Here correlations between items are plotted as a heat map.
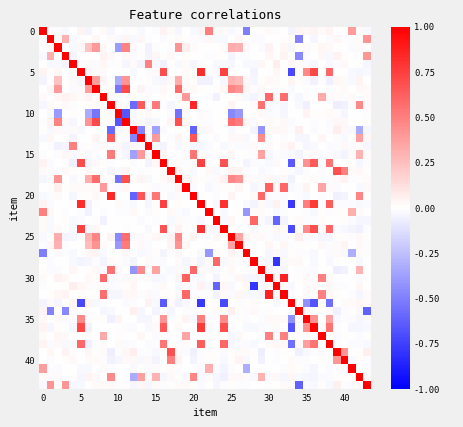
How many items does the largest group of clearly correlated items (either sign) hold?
8
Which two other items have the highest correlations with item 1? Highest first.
43, 3
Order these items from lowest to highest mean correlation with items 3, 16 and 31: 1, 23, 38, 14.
23, 14, 1, 38
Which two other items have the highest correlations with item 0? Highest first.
22, 41
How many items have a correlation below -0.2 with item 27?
3
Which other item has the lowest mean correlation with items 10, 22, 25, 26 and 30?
27
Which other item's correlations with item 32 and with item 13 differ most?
30
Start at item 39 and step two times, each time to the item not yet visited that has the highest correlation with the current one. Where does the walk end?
40
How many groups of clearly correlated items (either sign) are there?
9
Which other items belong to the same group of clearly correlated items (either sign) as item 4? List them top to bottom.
14
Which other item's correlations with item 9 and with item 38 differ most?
20
